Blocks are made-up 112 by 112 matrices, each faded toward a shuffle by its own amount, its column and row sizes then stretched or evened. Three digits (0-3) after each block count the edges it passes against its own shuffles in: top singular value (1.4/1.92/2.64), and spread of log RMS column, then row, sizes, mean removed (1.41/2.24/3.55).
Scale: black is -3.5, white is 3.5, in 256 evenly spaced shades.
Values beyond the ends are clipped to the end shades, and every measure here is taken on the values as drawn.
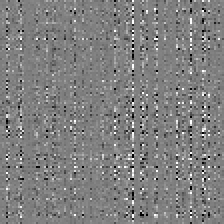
2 3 2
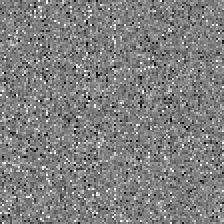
0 1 0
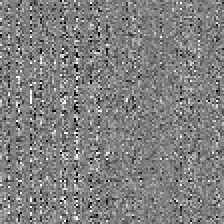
0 3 1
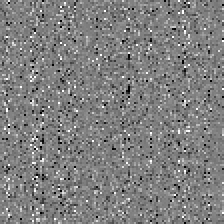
0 2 0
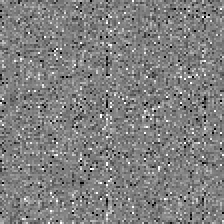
1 2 1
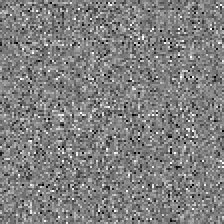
1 1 1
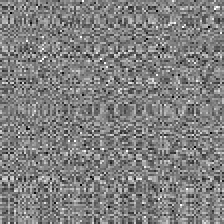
3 0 2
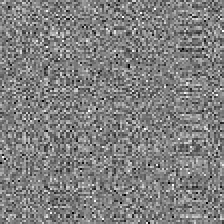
3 1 1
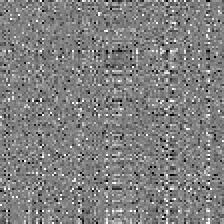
3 2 2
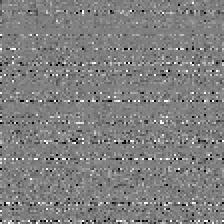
1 1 3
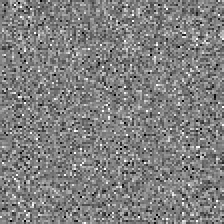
2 1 0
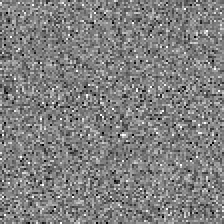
1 0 1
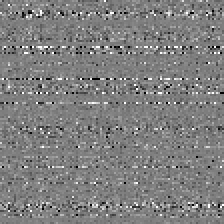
1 1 3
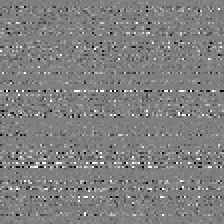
1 1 3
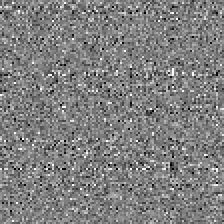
2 1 2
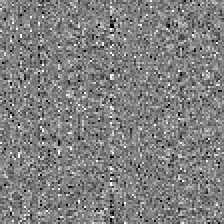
2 2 0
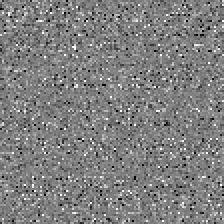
0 0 2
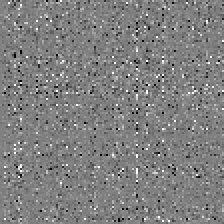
0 2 2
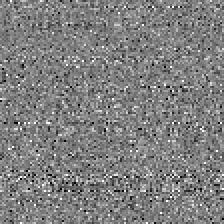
2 0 2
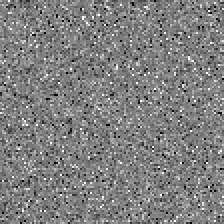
0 0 0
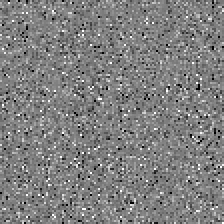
0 1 1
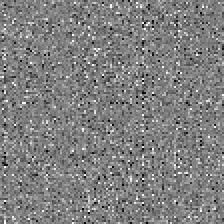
1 2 1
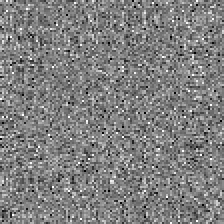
2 1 0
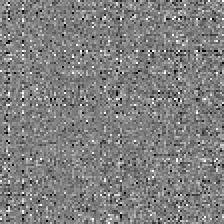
2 2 2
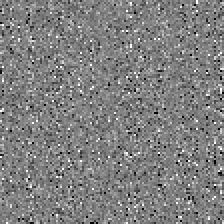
0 2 0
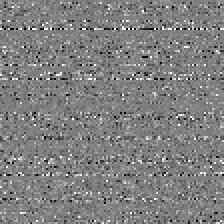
2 0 3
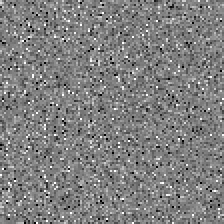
0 1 0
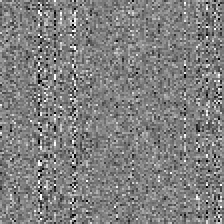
2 3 0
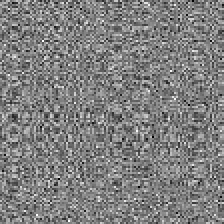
3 1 1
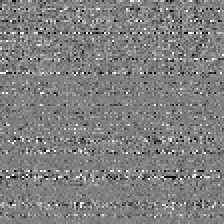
1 1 3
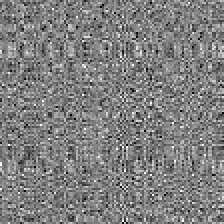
3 2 0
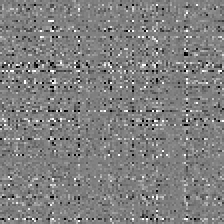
2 2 3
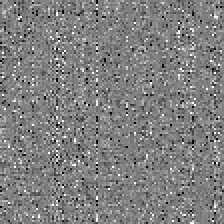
2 2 0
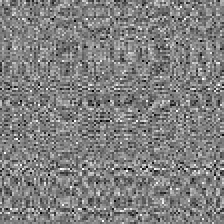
3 0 2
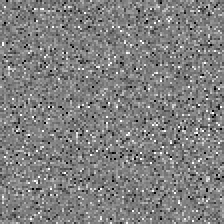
0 0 1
